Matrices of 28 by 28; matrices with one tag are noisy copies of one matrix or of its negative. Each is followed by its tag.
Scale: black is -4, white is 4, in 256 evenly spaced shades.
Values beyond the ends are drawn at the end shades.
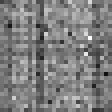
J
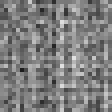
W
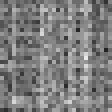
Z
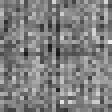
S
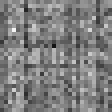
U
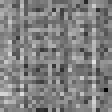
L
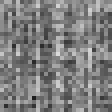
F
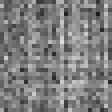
W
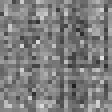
W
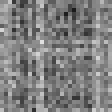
J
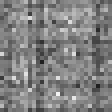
J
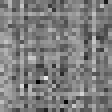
L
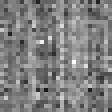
W
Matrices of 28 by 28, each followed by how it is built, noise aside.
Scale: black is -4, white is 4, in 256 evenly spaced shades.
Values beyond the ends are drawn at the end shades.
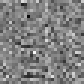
low rank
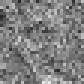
smooth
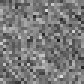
Toeplitz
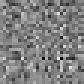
low rank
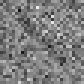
Toeplitz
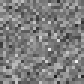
Hankel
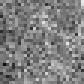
smooth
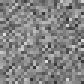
Hankel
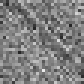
Toeplitz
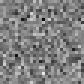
low rank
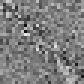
banded
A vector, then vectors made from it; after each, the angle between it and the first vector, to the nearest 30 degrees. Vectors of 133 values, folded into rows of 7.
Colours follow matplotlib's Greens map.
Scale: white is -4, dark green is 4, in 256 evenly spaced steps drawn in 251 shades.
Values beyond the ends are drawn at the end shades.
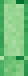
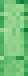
30 degrees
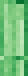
30 degrees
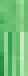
90 degrees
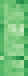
30 degrees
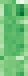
150 degrees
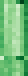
30 degrees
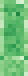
150 degrees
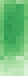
120 degrees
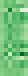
120 degrees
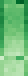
60 degrees
